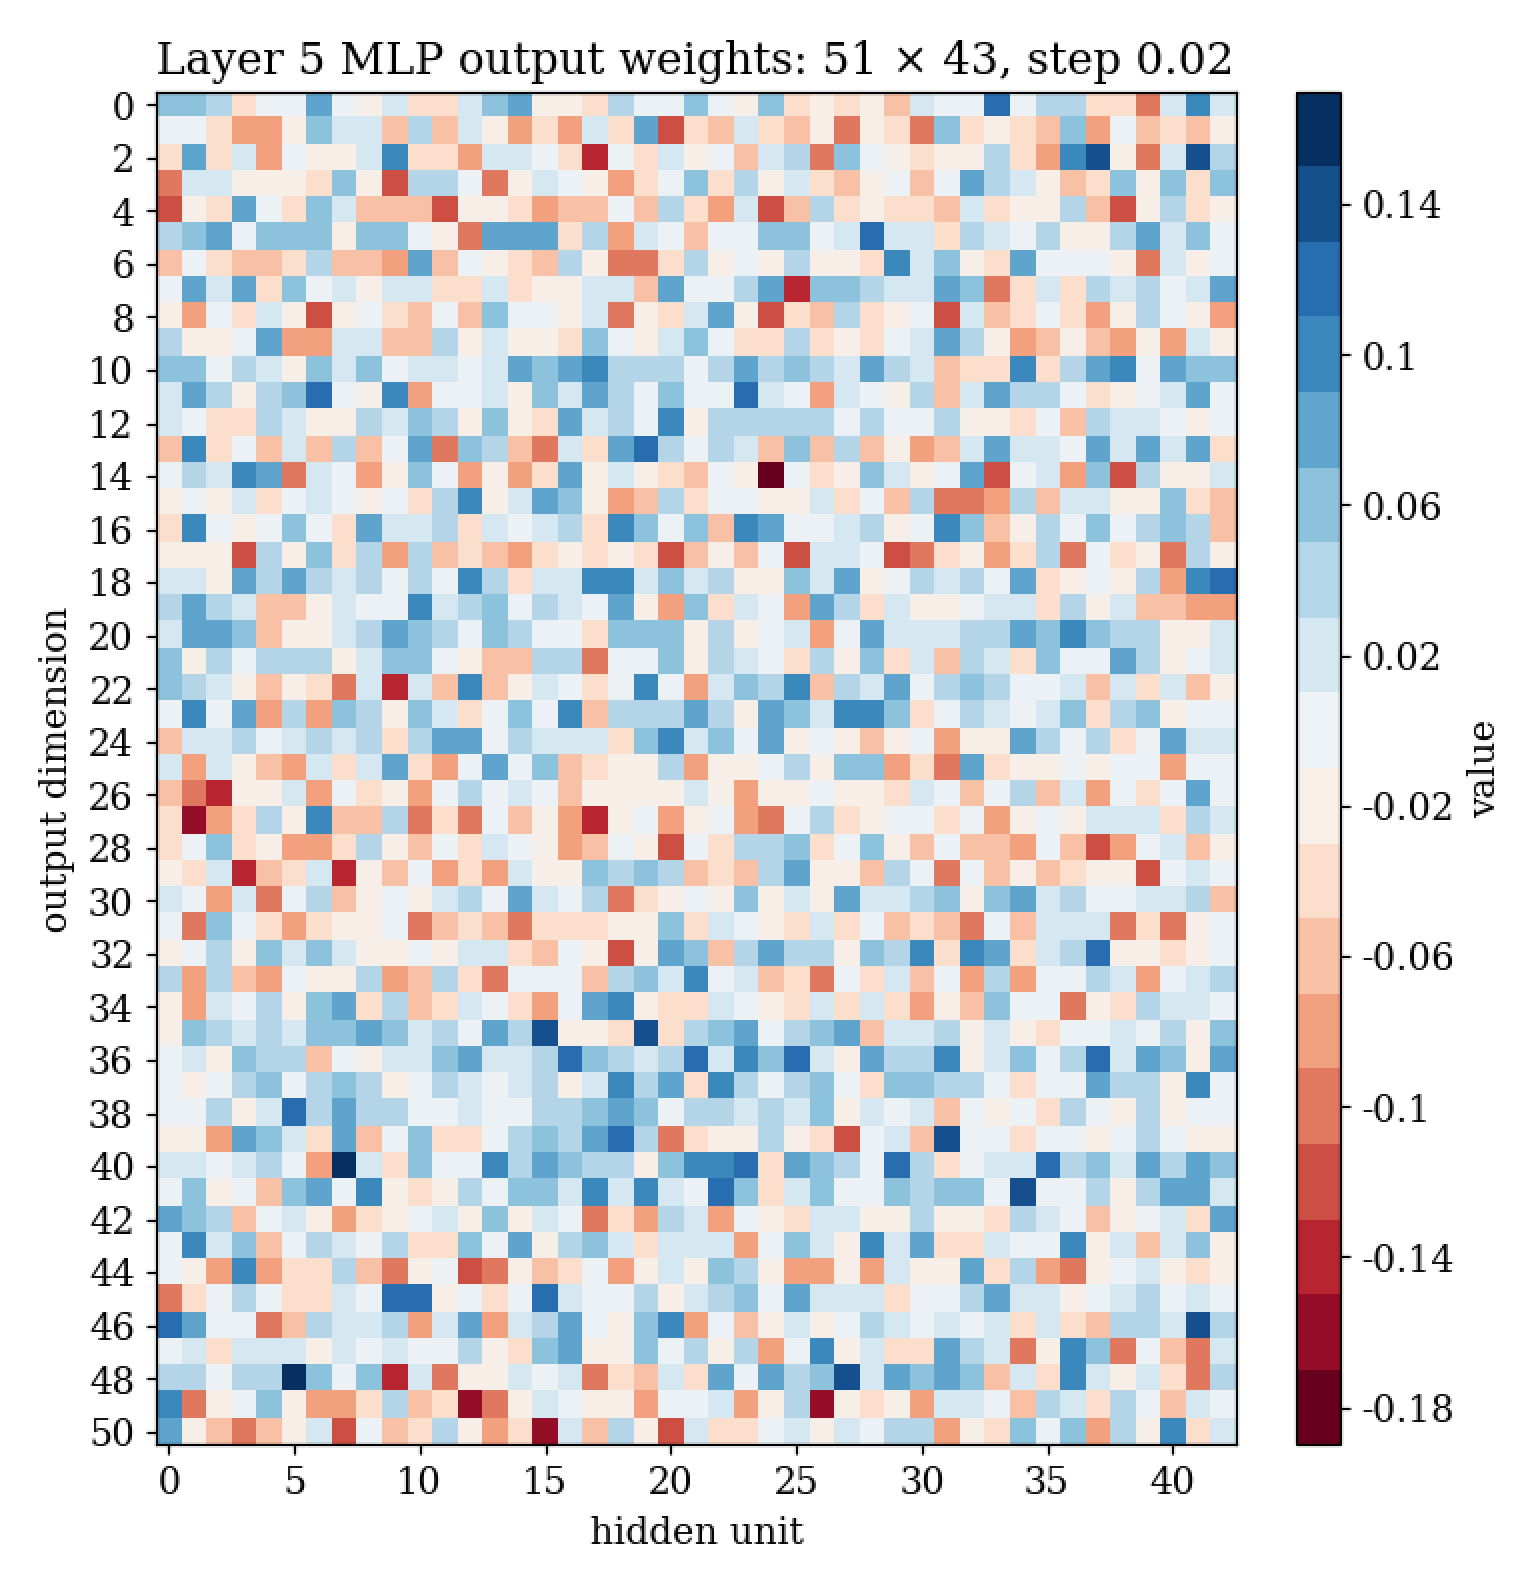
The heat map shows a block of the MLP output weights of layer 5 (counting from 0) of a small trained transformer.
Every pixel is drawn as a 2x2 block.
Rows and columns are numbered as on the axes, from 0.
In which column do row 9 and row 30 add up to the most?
31
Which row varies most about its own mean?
48
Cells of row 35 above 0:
28
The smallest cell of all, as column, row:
24, 14
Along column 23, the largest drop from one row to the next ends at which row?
17
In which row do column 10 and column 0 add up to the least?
4
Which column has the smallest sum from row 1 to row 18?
33
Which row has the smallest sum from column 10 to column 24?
27
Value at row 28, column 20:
-0.12
